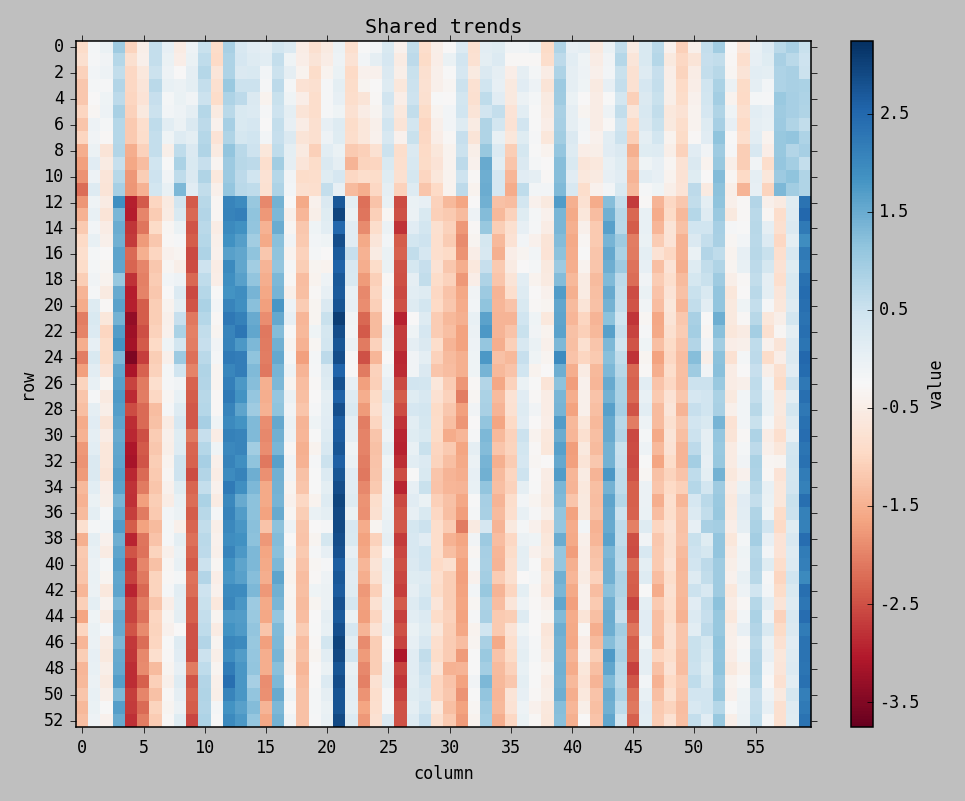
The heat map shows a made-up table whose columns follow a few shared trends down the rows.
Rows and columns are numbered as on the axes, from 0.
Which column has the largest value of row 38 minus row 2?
21
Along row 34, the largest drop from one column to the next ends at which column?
4
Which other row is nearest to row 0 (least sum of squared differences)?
1
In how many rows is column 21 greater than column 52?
41
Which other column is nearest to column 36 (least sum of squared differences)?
20
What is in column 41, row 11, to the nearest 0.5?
-1
